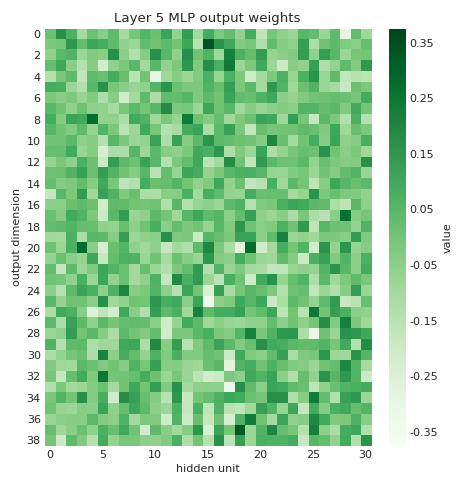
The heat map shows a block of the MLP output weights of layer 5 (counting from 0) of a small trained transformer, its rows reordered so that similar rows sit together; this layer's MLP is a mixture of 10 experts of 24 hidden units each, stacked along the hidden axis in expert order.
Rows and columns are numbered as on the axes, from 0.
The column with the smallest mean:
11
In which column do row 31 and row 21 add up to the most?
28
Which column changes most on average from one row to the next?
5
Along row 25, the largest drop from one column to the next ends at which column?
15
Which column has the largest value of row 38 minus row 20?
18
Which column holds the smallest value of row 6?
7
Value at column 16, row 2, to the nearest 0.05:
-0.1
